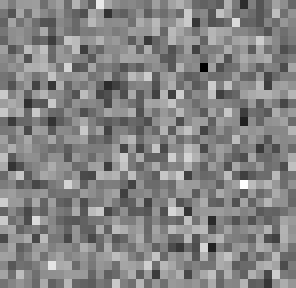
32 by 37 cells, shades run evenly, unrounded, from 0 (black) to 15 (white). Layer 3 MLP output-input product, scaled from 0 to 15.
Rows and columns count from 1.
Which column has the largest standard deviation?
31
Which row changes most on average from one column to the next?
11
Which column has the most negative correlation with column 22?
6
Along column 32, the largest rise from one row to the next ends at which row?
21
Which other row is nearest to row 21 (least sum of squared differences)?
5
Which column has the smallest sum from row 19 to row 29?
27
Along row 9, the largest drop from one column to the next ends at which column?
20
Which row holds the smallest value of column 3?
19
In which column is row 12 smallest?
4
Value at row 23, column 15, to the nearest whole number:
7
